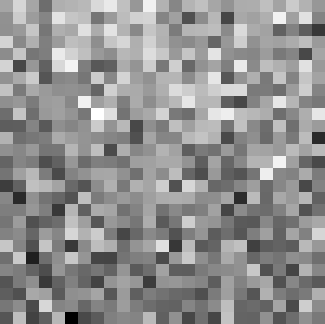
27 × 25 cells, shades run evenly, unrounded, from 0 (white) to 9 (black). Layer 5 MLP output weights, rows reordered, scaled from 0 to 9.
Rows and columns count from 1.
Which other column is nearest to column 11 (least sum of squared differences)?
23
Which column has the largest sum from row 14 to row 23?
5
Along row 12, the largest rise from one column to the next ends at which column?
25
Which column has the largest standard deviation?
6
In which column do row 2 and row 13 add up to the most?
15
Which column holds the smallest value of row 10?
8
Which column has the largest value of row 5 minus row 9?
22
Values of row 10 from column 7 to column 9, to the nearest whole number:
5 0 1
